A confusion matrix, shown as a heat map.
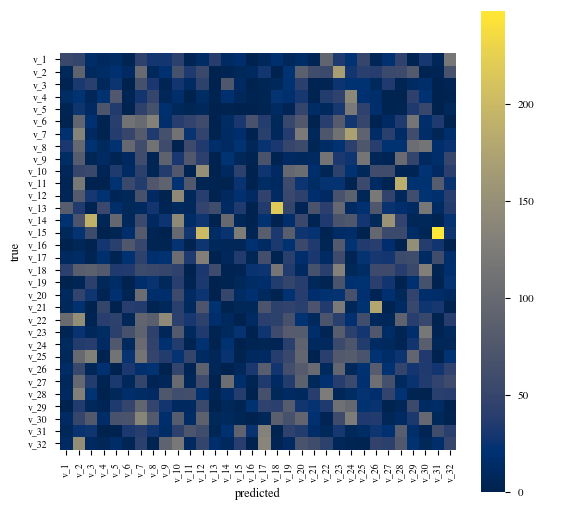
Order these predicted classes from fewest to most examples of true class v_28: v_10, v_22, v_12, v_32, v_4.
v_4, v_12, v_32, v_10, v_22
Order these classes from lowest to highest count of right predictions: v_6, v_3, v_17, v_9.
v_3, v_17, v_9, v_6
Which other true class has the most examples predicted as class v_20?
v_7
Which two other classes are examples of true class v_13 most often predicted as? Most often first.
v_18, v_30
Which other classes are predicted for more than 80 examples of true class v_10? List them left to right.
v_12, v_19, v_20
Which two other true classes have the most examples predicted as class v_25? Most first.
v_9, v_7
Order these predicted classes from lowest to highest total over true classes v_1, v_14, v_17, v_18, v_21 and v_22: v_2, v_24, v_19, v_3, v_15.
v_15, v_24, v_19, v_3, v_2
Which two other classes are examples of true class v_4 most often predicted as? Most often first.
v_24, v_5
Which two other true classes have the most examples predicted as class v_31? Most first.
v_15, v_11
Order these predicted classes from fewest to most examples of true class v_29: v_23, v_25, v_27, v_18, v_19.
v_27, v_25, v_18, v_19, v_23
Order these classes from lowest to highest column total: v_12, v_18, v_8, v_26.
v_18, v_8, v_26, v_12
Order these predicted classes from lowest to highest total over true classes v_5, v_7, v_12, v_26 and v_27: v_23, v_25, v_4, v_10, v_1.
v_1, v_4, v_25, v_23, v_10
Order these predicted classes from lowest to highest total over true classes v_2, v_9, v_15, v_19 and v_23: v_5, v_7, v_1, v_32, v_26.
v_1, v_5, v_32, v_26, v_7
